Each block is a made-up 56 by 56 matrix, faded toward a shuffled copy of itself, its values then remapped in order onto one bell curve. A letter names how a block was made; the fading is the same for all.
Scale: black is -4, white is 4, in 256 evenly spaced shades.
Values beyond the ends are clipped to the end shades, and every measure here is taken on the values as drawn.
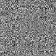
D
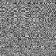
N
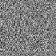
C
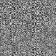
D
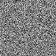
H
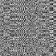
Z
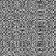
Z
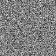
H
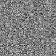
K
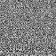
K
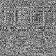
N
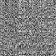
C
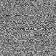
K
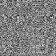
N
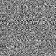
N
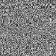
D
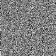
H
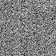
H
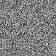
K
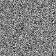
H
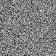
H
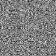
K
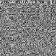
D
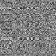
N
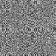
C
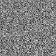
D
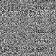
N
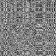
Z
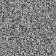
K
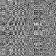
Z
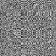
Z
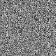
H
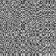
Z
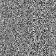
H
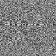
N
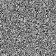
H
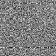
K
